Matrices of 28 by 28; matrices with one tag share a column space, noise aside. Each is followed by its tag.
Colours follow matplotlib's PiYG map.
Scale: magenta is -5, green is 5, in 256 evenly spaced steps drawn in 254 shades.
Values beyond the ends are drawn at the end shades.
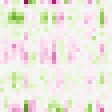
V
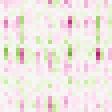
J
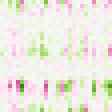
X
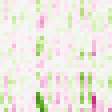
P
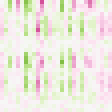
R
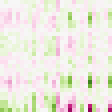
P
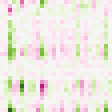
X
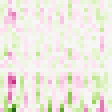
P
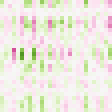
J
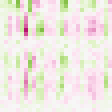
R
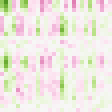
R
